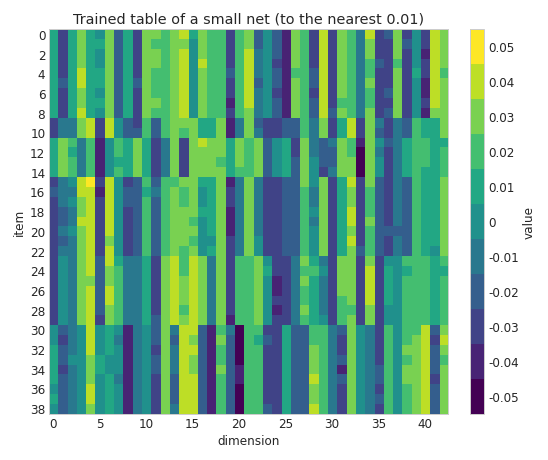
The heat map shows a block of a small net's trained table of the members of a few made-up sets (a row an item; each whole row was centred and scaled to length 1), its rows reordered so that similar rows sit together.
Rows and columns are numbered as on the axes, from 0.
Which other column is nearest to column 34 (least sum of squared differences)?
13
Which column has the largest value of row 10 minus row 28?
29
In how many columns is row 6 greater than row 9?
21
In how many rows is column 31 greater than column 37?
22
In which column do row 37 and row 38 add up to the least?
20
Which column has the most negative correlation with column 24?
12
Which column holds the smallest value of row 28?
24
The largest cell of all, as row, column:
15, 4
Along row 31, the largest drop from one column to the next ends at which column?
41
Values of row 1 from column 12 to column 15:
0.02 0.03 0.03 0
